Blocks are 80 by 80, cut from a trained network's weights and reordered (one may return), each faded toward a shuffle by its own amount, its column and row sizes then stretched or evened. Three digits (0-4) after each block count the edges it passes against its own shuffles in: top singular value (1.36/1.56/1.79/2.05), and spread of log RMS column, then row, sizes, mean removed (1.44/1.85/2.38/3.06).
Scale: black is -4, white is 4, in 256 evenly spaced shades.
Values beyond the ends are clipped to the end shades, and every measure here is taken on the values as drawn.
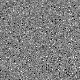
0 1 0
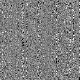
0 4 0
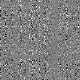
0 4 2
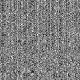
3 0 1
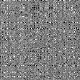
2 1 3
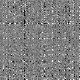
2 3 3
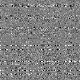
1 2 4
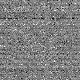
3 0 1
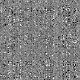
1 3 2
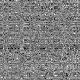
4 1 1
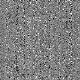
0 3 0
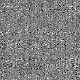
1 1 2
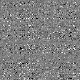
1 2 3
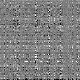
4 4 2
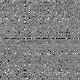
2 2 3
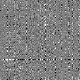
4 4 1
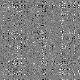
2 3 3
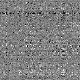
3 2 2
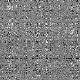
2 3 2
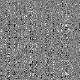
2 4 2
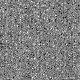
0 0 0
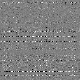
3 1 3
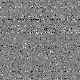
1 0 3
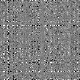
2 3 3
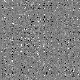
0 3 2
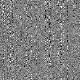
0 4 1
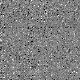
0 2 0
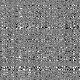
2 1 4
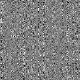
0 4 1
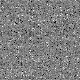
0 1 0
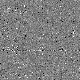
0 1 1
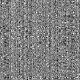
3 1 2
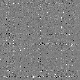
1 2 2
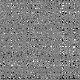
2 3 3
